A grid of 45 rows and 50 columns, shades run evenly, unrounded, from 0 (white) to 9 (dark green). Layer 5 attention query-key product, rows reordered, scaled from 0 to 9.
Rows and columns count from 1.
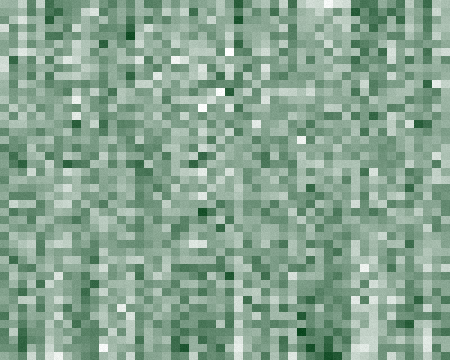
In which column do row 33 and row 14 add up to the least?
23
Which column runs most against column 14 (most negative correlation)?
29
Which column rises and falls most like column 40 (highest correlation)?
42
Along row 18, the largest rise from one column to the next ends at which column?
35
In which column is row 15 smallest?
9
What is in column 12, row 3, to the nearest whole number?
3
